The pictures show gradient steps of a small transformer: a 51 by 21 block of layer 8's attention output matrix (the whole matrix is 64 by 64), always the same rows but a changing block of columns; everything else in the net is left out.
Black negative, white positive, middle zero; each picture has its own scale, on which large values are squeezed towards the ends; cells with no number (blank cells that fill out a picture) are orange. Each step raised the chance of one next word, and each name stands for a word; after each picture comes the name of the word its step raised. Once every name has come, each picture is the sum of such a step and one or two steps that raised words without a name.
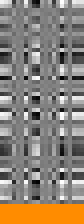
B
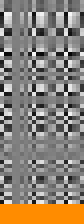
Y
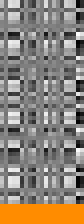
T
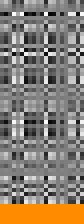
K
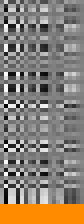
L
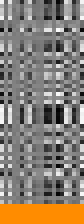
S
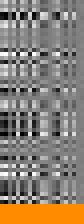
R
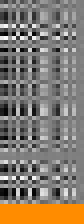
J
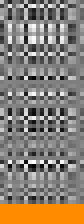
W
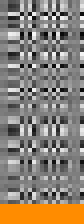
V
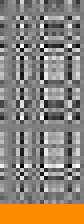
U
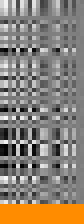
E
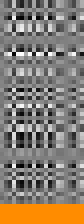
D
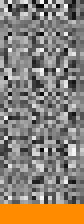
E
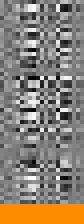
T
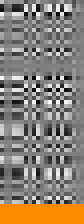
R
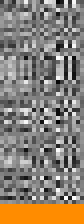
U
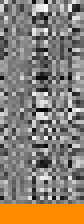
B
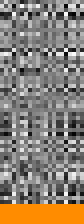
R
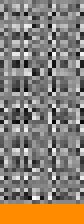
V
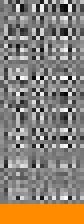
U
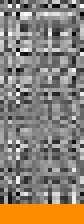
K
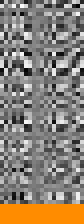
V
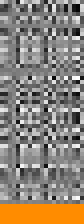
S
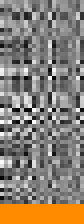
B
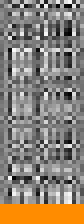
J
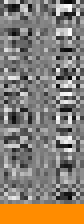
S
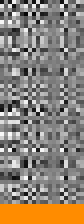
Y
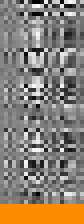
D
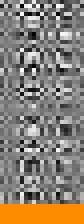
V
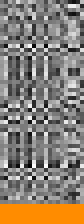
U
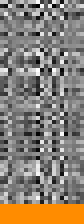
R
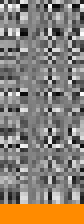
T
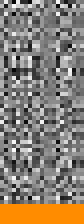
U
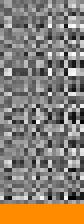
V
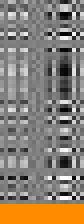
J
